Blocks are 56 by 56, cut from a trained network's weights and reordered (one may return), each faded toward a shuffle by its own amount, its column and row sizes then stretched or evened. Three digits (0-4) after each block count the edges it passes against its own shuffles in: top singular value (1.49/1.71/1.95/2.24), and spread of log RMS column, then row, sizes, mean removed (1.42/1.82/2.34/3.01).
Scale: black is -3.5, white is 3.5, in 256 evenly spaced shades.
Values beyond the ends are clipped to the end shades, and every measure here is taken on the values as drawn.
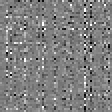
3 4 2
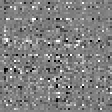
1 2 4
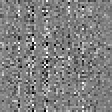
2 4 2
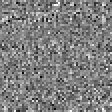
0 0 2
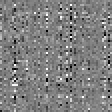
1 4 2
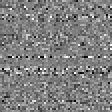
1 0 4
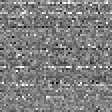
2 0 3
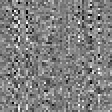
3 4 0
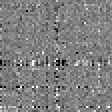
2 3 2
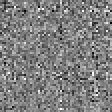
0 3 2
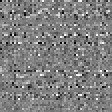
2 1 4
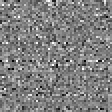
0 1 3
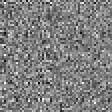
3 2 1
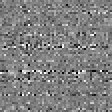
2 1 4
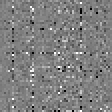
1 3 2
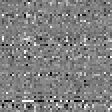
2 2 4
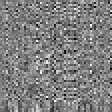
4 3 1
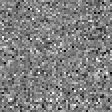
1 0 1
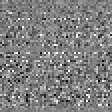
0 1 4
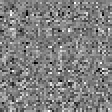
2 2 3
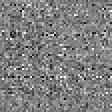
1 1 3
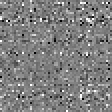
0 2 3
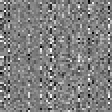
4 4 0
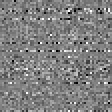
0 1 4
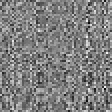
4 3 0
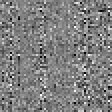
0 4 0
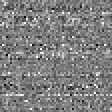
0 0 3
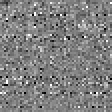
0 1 3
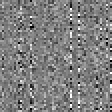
1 4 0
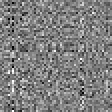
3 2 1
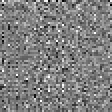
2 3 0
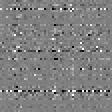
2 1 4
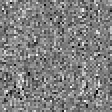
1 3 0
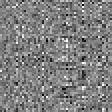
4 3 1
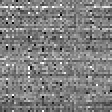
3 2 1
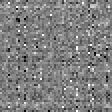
0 3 0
